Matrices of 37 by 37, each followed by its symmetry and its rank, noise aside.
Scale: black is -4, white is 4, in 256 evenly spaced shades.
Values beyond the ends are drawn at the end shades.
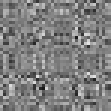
antisymmetric, rank four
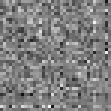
antisymmetric, rank six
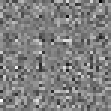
antisymmetric, rank eight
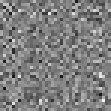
no symmetry, rank eight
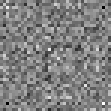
symmetric, rank six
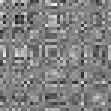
symmetric, rank four
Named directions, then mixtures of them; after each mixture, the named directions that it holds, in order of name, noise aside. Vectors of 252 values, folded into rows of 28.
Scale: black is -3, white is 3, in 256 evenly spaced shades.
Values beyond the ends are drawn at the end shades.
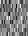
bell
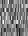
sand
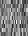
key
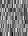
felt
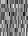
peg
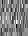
key, sand.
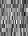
key.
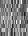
felt, key.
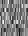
sand.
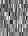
bell, peg.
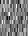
bell.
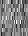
key, sand.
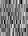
bell, felt, key.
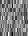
felt.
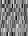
bell, felt, sand.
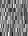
felt.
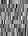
bell, peg, sand.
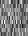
bell, key.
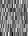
felt.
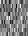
bell.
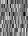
key, peg.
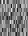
bell, key.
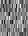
bell.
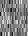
felt, sand.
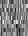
sand.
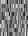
peg.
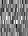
bell, key, sand.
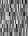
key, peg, sand.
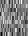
felt, peg, sand.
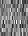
key.
